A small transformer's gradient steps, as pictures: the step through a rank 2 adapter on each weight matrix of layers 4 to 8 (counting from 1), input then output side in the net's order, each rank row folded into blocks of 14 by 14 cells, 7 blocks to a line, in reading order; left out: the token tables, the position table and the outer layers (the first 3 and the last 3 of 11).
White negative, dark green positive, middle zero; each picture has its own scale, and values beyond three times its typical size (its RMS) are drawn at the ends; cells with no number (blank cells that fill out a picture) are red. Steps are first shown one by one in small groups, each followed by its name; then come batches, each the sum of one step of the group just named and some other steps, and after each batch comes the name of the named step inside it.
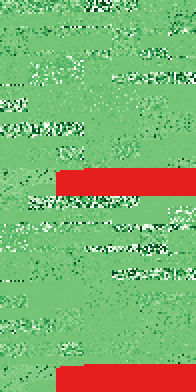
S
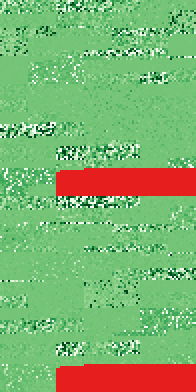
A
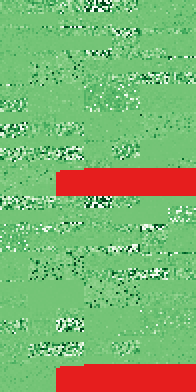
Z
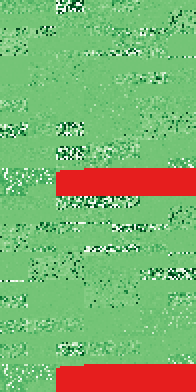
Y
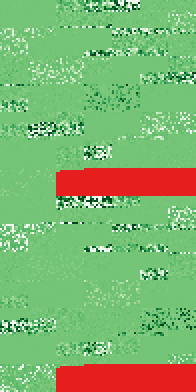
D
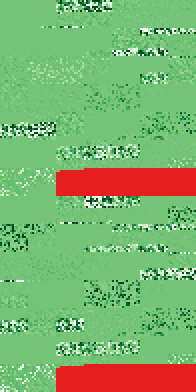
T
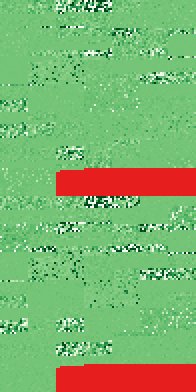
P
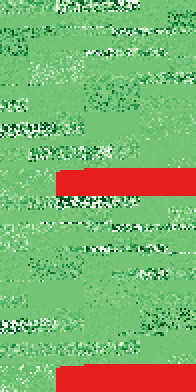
D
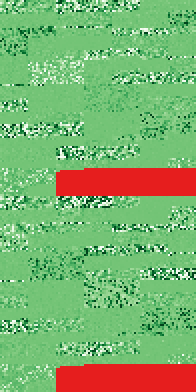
D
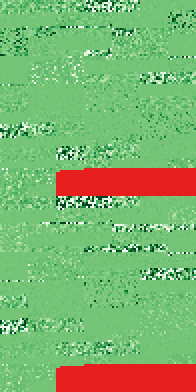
A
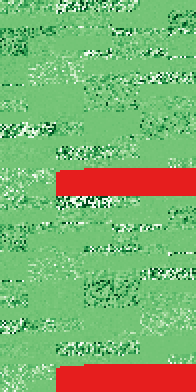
A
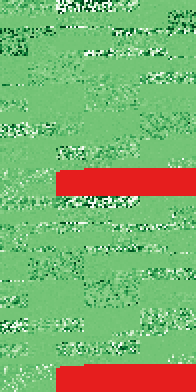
P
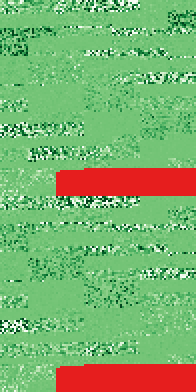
S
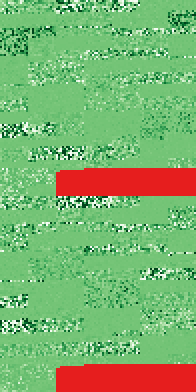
A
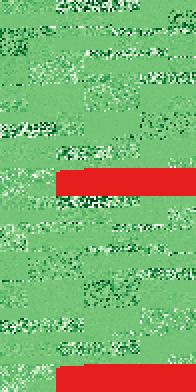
D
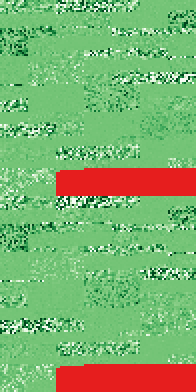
T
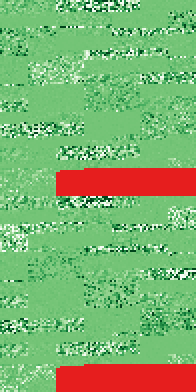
D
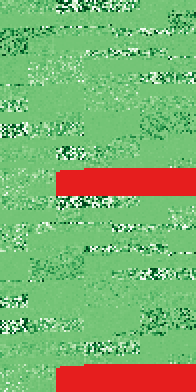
S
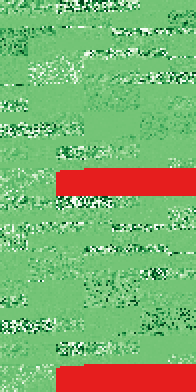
D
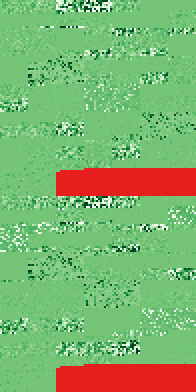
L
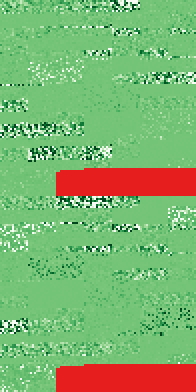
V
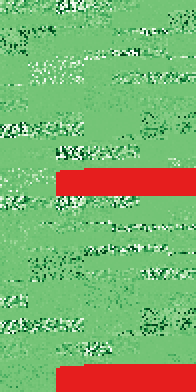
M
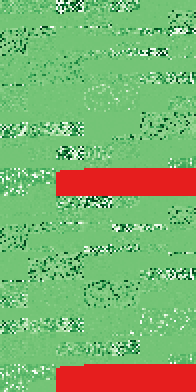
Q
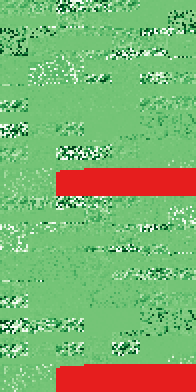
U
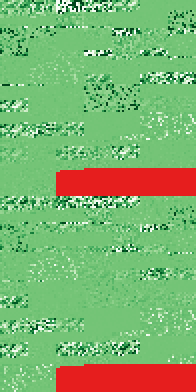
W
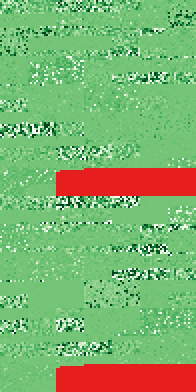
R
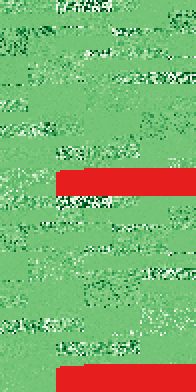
L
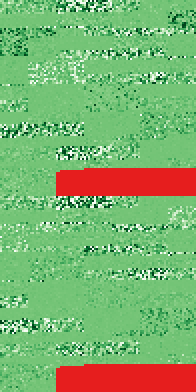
U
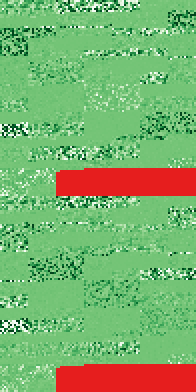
U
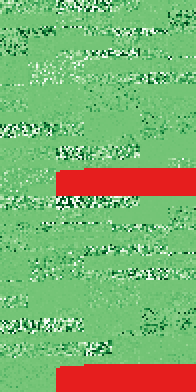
M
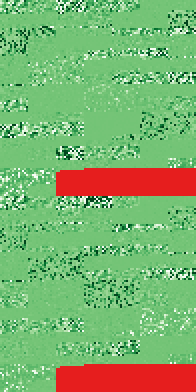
Q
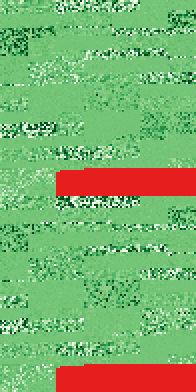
M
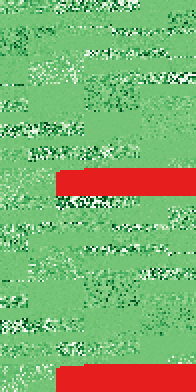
V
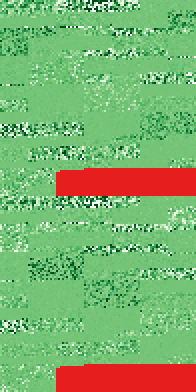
V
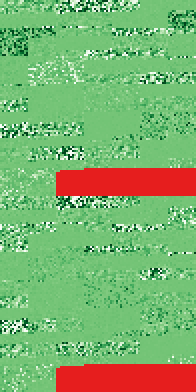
U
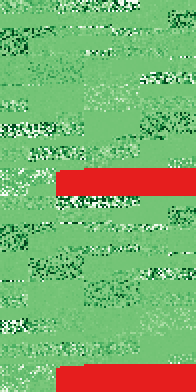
V
